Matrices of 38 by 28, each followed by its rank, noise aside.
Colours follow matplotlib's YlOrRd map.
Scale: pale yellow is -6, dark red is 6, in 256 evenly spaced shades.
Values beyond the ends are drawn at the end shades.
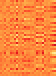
two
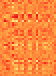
two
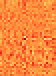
four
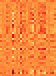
two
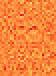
six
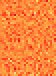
six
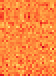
six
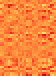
two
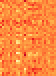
three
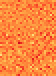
six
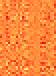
four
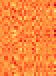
three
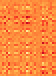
two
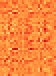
four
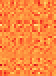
four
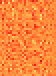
six
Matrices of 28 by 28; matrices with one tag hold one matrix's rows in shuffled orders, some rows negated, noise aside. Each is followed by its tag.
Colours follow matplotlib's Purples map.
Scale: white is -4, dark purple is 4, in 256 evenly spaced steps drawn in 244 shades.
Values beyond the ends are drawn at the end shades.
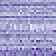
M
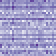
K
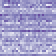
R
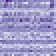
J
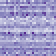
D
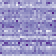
R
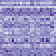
J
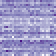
J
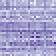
M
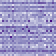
K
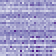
M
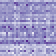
D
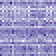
K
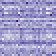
R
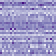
K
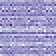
K
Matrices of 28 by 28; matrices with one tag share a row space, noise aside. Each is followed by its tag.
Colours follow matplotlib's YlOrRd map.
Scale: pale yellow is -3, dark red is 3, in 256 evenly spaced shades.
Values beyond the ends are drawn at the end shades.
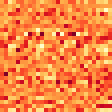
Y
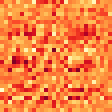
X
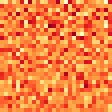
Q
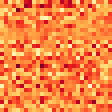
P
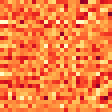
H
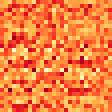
X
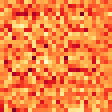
X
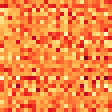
Q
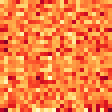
Y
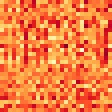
Q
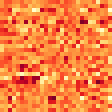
H
